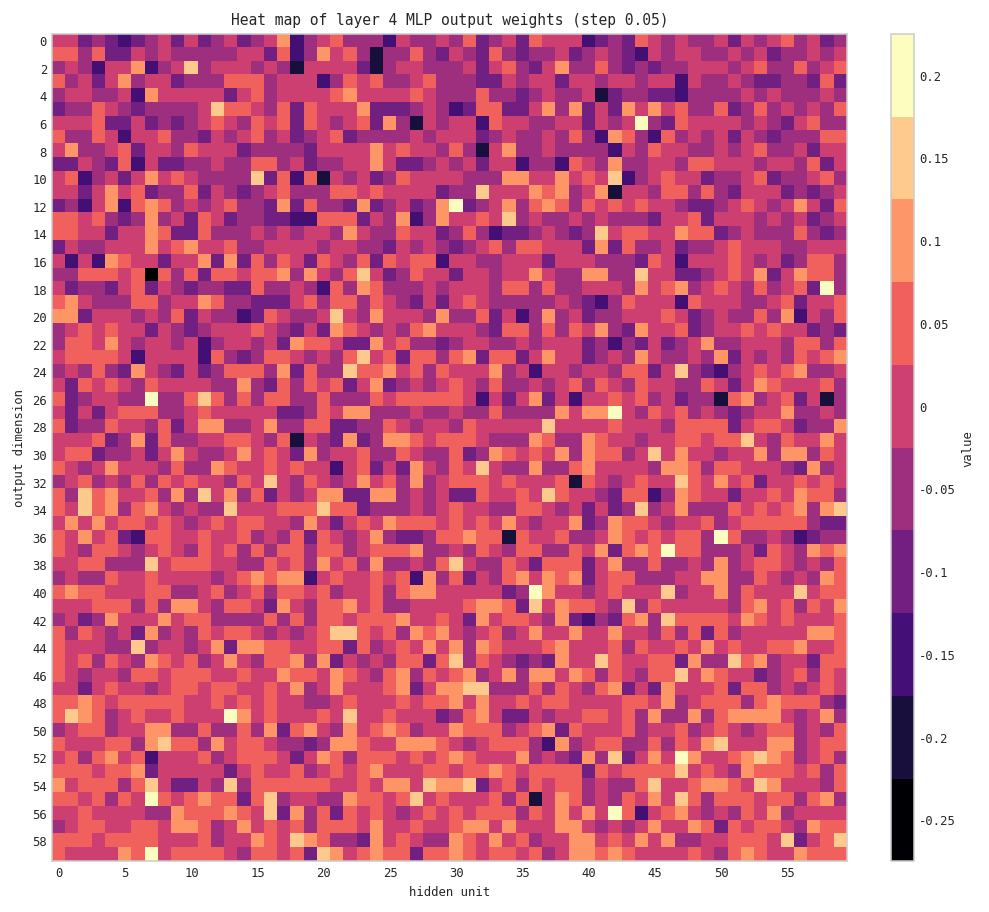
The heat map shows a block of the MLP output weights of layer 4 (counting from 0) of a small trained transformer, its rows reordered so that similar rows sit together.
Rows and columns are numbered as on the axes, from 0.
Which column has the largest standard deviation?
7
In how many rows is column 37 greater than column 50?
22
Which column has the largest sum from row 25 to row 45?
20
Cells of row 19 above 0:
15
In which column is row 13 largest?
34
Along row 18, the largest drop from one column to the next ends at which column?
59
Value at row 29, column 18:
-0.2
